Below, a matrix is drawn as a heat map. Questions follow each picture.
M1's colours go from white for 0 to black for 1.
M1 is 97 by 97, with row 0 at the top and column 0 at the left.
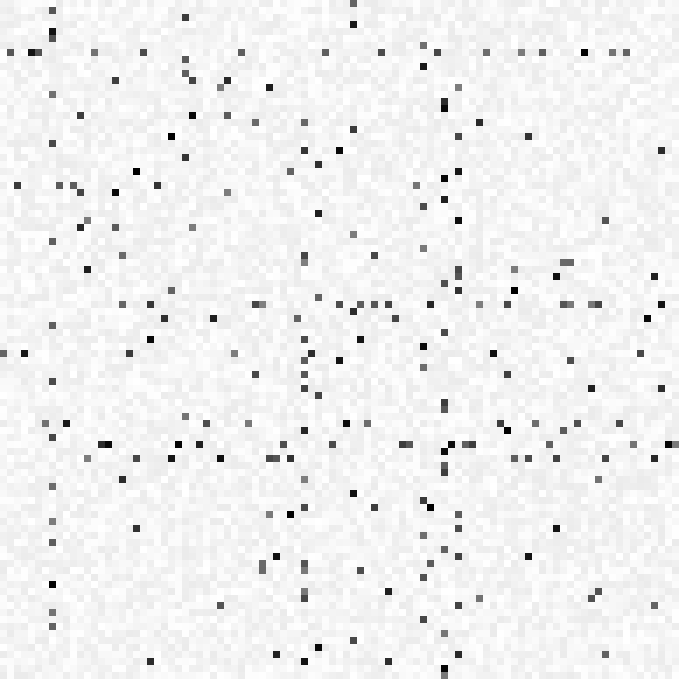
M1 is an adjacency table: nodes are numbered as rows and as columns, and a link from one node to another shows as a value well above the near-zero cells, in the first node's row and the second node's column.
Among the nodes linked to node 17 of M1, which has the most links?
node 43
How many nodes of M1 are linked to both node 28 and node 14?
1
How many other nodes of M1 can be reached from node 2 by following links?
5
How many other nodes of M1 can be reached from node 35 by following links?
10
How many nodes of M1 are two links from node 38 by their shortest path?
9
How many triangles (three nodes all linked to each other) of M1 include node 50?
0
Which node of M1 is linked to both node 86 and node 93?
node 65
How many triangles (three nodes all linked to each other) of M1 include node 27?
3
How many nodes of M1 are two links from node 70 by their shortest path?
6
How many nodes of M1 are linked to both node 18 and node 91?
1
